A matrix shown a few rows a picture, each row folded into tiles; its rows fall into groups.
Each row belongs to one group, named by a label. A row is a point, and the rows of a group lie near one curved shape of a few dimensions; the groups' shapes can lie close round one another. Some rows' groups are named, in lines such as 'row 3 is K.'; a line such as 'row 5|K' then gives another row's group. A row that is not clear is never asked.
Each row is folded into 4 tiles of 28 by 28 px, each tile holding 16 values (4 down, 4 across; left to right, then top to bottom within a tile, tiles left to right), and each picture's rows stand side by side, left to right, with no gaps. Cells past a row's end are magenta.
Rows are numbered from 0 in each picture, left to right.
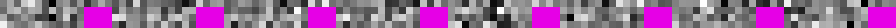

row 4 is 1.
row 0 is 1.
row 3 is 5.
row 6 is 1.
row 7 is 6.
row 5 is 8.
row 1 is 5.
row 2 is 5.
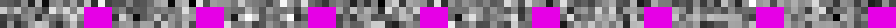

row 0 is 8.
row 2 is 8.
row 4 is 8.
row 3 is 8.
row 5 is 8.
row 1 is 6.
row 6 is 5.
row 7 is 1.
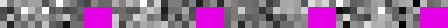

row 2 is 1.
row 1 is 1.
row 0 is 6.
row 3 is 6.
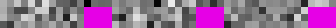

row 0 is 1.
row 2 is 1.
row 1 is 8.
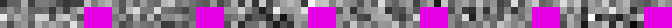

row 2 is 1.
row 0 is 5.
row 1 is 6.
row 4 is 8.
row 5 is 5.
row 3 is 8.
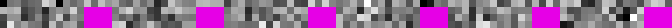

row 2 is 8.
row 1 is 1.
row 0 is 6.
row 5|1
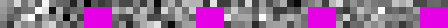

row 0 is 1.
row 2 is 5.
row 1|8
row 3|6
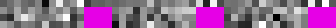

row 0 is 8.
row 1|8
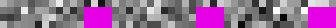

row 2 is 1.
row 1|8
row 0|8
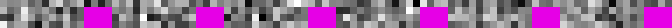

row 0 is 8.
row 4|5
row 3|6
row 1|5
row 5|1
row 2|5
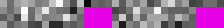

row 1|6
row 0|6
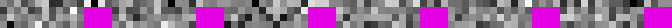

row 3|5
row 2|1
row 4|5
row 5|5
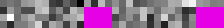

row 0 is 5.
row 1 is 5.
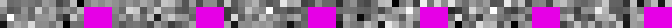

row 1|6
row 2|6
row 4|6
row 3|6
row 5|8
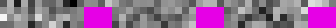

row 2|1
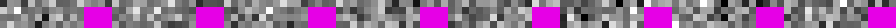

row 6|1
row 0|6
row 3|8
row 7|8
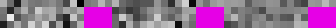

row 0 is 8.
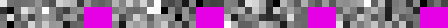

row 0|6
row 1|1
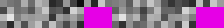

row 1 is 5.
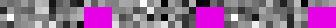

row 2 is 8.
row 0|5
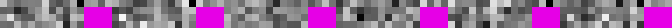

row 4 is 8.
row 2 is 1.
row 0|8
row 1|6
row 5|6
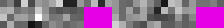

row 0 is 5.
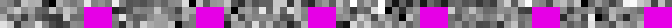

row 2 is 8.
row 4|5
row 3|1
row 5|5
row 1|6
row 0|1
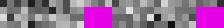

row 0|5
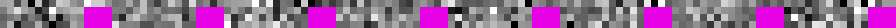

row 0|1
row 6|6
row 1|8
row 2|1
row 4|6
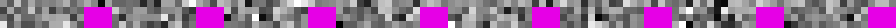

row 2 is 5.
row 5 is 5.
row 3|1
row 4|8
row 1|5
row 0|8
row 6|1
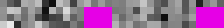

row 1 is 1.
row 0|1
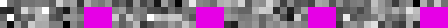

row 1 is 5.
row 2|1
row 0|6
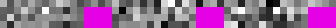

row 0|6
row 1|8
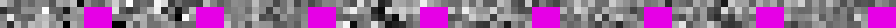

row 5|6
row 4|6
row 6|1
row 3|1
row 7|1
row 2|1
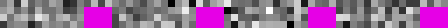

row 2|6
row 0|5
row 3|5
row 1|6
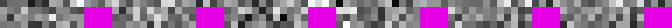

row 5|5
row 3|6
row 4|5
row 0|5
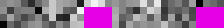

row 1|1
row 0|1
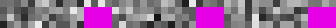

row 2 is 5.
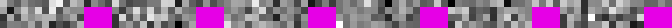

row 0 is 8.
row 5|5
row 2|1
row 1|8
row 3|1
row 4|6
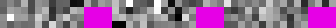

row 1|1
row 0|5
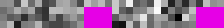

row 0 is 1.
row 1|1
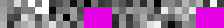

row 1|8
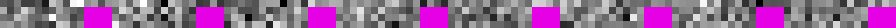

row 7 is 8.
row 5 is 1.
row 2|6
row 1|1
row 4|1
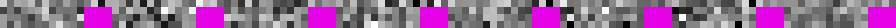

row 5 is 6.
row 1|1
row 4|8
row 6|6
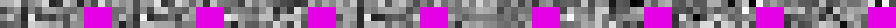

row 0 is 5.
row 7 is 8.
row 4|1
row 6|6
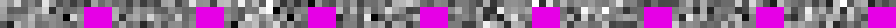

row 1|5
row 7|8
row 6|8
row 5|6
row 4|8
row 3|5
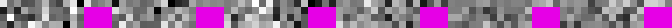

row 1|6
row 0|6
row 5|1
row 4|1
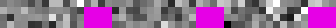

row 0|5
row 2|1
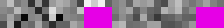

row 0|1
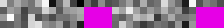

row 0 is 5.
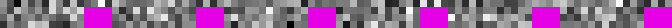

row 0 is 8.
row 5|8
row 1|8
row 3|5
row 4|5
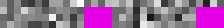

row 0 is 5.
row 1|5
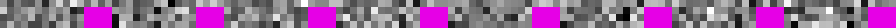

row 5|1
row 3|8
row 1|6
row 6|8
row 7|6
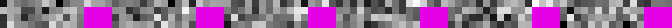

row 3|5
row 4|1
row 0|6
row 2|8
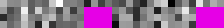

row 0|8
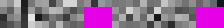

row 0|5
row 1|6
